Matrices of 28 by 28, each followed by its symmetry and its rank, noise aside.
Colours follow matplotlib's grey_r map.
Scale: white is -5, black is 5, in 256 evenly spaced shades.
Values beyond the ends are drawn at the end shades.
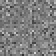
no symmetry, rank six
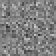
no symmetry, rank six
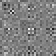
symmetric, rank four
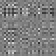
no symmetry, rank three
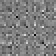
symmetric, rank three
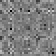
symmetric, rank four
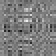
no symmetry, rank three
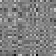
no symmetry, rank three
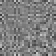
antisymmetric, rank four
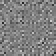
symmetric, rank six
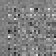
antisymmetric, rank four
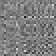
no symmetry, rank four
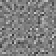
antisymmetric, rank six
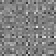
no symmetry, rank three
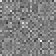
symmetric, rank four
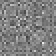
symmetric, rank four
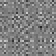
no symmetry, rank three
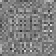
symmetric, rank four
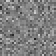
antisymmetric, rank six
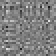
antisymmetric, rank four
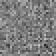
symmetric, rank six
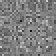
symmetric, rank six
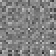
symmetric, rank four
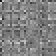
no symmetry, rank three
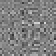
no symmetry, rank four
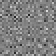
no symmetry, rank four
